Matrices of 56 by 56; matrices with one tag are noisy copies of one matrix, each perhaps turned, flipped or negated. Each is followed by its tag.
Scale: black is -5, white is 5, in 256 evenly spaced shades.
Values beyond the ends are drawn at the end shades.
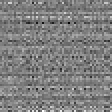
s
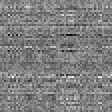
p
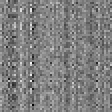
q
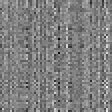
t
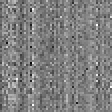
q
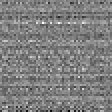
s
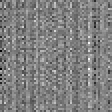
s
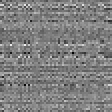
t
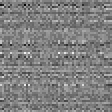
t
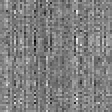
p
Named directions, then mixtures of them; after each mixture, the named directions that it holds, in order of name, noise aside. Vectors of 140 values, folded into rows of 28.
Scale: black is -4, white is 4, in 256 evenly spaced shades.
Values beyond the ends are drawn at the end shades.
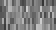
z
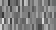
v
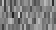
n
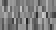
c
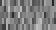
n, z.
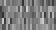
v, z.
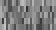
z.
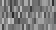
n, v.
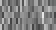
c, v.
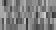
c, z.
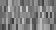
c, z.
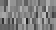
c, v.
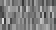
v, z.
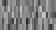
c.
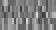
c.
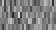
n.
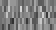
c, z.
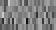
c, v.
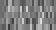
c, z.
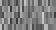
c, v.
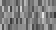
c, v.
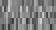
c, z.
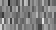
v.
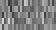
n, v.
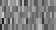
v.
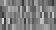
v, z.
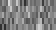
v, z.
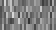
n, z.
